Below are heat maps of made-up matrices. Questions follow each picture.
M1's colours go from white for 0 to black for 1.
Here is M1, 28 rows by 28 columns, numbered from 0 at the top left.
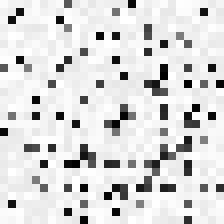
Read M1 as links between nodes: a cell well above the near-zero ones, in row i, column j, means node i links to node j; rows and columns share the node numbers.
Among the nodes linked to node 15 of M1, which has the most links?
node 23
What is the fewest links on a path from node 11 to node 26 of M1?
3
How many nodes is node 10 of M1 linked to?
7
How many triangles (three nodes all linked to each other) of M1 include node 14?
3
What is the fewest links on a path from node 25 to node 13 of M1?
3
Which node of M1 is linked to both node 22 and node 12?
node 4
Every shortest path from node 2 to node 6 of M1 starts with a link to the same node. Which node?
node 1
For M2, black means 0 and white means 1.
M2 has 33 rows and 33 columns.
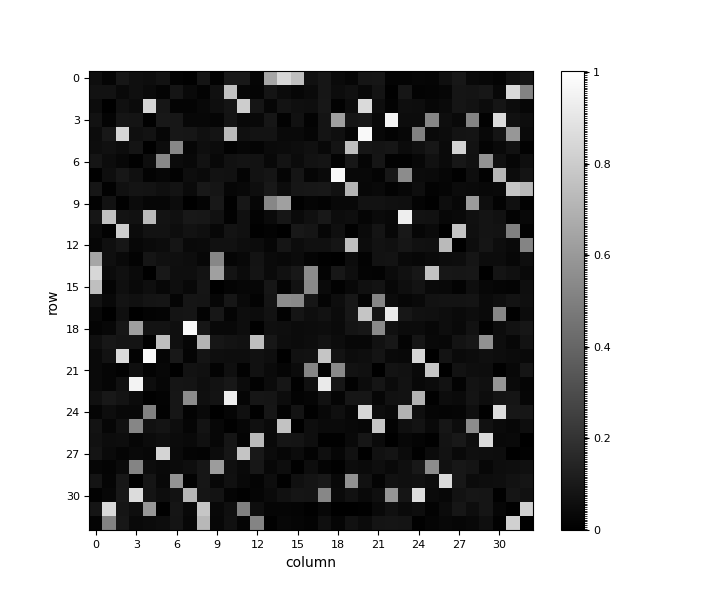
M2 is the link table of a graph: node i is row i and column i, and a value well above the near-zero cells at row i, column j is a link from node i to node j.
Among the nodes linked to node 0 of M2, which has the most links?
node 14
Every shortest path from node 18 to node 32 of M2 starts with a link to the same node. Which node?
node 7
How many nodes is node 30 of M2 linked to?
5
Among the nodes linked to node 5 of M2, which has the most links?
node 19
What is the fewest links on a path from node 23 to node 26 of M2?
5
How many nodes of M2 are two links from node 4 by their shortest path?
7
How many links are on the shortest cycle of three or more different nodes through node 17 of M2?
3
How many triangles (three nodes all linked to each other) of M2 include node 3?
2
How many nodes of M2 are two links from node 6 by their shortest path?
3
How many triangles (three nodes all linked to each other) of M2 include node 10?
0
